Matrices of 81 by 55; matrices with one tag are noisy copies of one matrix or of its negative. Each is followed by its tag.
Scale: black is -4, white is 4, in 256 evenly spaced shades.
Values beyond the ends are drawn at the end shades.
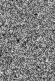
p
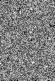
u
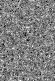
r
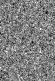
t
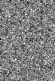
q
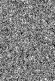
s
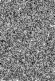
u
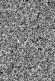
p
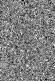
s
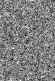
r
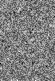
u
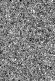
q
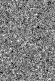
p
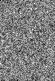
u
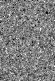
t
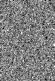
s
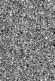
s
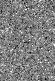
s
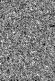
u
